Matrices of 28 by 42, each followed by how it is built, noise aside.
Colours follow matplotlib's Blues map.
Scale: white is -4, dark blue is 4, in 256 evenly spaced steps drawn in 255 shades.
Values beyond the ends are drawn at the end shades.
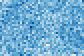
smooth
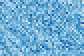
Toeplitz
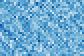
Toeplitz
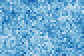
smooth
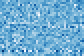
uneven rows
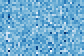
uneven columns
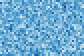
noise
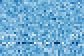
uneven rows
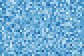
noise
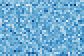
uneven rows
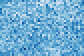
smooth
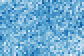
smooth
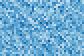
Toeplitz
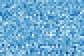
uneven rows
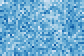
smooth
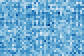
blocks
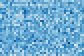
blocks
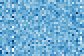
uneven columns
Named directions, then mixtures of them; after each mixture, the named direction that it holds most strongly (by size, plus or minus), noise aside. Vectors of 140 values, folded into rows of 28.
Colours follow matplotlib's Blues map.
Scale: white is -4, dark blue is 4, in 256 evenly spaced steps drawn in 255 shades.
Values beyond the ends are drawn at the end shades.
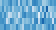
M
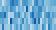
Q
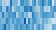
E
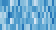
M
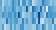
M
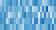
M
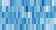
E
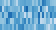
M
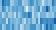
E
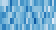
E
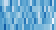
E
